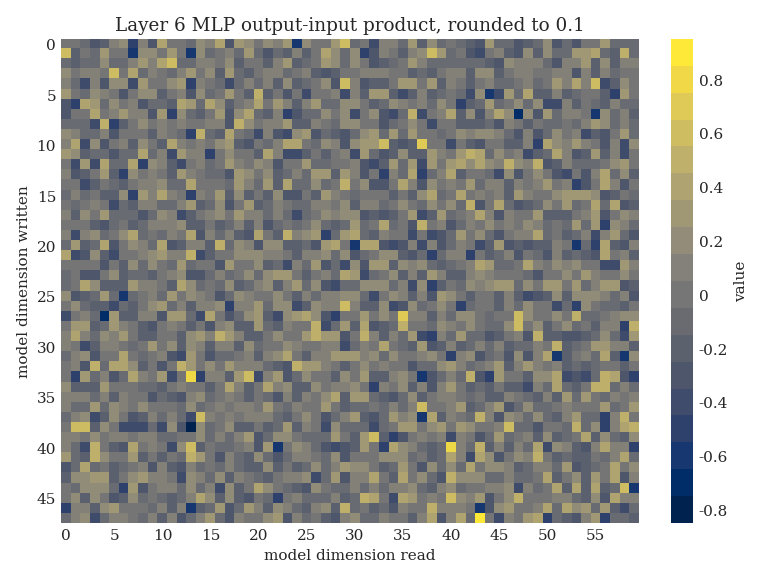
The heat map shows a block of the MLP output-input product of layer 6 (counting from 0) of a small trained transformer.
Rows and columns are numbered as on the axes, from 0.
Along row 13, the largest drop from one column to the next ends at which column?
37
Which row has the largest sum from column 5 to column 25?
32
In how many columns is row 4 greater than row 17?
26
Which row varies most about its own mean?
33
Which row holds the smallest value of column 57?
5
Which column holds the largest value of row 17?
43
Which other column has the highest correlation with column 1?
59
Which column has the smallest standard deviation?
9
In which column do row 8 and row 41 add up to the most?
4
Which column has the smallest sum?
24
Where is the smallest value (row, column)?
38, 13
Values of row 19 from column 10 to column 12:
-0.1 0.1 0
